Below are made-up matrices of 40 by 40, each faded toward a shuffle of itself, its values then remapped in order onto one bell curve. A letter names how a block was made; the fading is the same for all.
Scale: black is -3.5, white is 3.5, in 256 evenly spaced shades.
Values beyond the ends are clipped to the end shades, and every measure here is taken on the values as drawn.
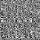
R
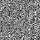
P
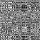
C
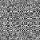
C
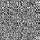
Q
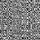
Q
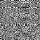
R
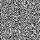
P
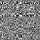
R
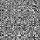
R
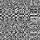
C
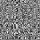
Q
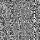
P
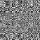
R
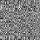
Q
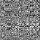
R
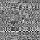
C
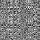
Q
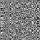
Q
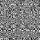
R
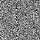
P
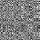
Q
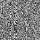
P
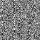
P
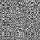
Q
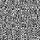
Q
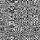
Q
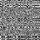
C
